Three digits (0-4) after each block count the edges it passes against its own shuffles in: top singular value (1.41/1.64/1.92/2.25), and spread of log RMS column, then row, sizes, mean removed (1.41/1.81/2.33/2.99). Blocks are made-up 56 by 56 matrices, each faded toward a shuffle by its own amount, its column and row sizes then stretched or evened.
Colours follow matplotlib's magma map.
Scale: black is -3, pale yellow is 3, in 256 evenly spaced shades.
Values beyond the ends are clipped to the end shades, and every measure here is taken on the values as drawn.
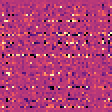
3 2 4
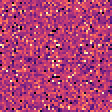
1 1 1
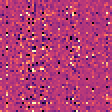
1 4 2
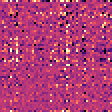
3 3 4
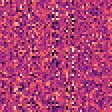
2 3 0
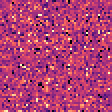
0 2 2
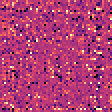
2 2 2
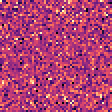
0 1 1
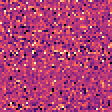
0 1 2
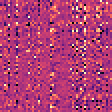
4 4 2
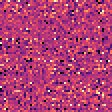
0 1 3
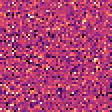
2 2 1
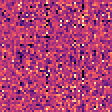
1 3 2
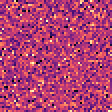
1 0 0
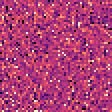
2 1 0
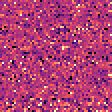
1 0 2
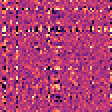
4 3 3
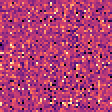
0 3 2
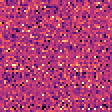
2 1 3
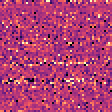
1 0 3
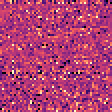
2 0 3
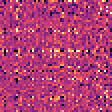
3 3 3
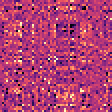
4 3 2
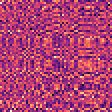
4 0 2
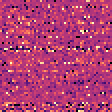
2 0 4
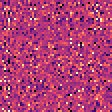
2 2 2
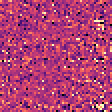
2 3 2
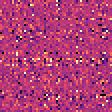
1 3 3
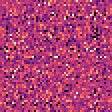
1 1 1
